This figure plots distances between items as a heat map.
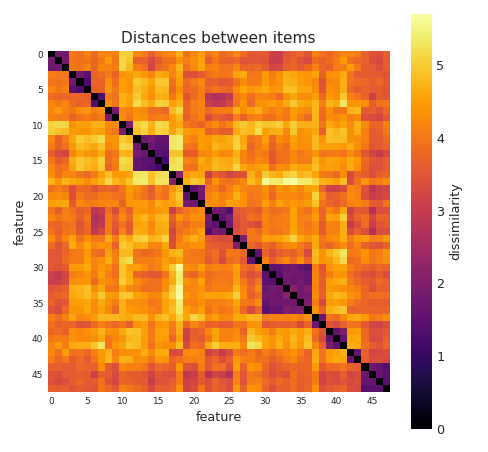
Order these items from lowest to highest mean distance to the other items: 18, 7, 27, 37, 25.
25, 27, 7, 37, 18
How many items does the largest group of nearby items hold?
7
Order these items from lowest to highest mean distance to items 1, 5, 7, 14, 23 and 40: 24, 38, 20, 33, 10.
24, 38, 20, 33, 10
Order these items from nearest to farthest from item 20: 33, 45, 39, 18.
45, 39, 33, 18
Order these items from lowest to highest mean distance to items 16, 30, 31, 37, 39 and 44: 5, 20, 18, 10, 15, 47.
47, 15, 20, 5, 10, 18
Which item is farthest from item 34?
18
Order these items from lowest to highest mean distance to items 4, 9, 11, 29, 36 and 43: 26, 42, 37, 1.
42, 1, 26, 37
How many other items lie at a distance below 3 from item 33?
6
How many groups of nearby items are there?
16
